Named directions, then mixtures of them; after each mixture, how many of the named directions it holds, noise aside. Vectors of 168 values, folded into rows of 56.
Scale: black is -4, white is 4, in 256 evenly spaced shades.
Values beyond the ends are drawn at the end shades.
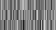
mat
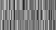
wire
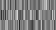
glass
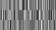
two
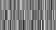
three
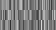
three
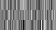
two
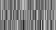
one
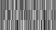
two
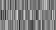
one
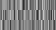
two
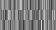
three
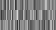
three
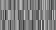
three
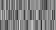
one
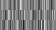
three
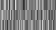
three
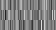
three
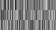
two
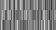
two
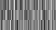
two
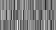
three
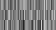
two
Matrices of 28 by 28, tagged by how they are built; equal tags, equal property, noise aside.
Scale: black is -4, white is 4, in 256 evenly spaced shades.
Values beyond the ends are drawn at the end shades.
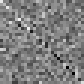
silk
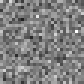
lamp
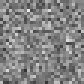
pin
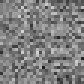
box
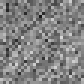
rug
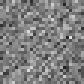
rug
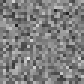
lamp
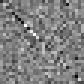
silk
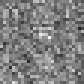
box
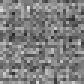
box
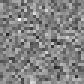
lamp
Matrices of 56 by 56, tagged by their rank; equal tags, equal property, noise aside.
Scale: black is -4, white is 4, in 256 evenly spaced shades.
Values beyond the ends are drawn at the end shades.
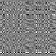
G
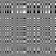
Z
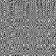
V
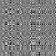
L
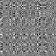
L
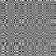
G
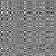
G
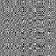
L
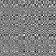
G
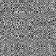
V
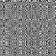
L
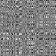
V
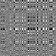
Z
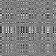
G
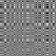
Z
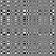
Z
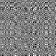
L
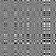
Z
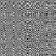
L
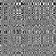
L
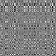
G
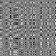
G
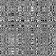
V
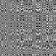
L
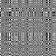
G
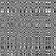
G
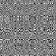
V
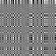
Z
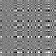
Z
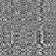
L
